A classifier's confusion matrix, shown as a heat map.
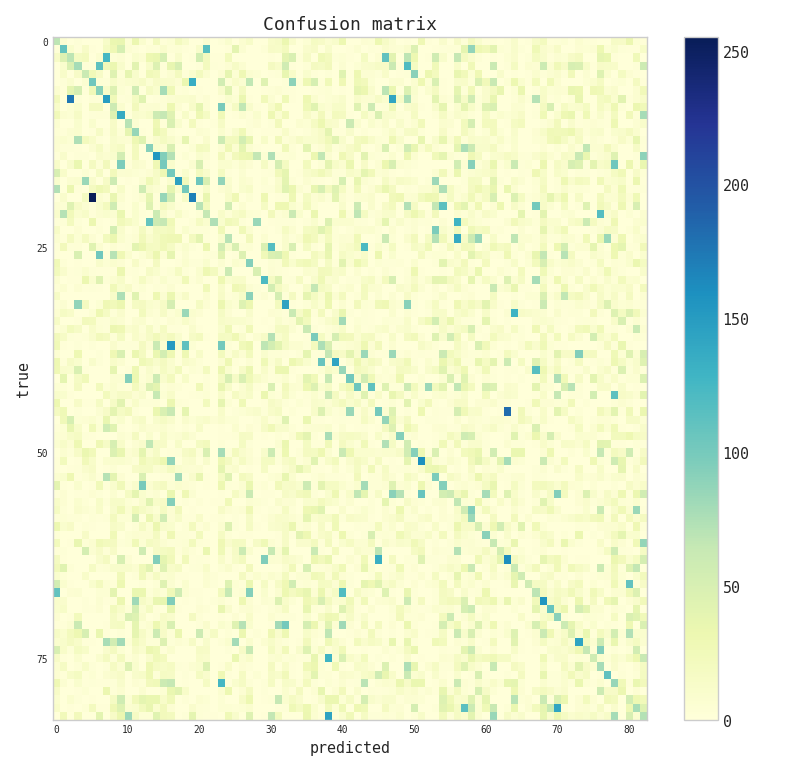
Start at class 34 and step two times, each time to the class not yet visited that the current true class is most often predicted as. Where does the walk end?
67
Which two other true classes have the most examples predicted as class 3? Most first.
32, 12
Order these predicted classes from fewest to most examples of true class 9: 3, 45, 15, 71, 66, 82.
66, 3, 71, 45, 15, 82
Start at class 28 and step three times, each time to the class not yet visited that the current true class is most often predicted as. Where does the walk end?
16
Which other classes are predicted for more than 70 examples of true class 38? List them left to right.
43, 47, 73
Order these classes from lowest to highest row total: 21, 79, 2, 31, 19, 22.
79, 31, 21, 22, 2, 19
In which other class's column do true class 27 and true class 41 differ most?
10
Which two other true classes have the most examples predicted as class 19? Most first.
5, 82
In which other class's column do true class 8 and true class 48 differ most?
23
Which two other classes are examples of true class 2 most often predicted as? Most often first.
7, 46
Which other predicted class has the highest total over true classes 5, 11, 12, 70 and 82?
38
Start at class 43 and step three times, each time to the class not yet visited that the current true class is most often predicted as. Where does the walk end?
53
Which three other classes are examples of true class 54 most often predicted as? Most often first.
12, 43, 35
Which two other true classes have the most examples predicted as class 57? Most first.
81, 13
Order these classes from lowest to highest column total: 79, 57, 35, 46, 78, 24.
79, 24, 46, 57, 35, 78
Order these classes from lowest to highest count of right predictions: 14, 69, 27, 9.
27, 69, 9, 14
